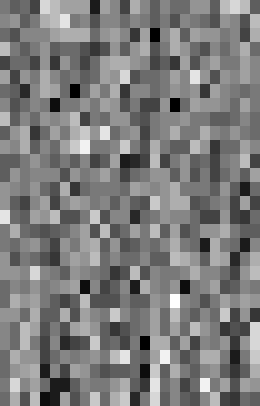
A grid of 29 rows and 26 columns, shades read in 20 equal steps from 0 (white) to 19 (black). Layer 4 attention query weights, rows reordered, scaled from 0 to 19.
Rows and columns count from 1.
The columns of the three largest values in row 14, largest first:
25, 8, 6
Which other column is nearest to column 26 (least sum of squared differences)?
3
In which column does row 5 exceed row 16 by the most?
1
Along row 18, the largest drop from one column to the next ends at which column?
22
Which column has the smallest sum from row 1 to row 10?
5
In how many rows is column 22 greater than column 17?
12
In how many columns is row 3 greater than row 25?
11
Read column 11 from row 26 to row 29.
10 13 10 11
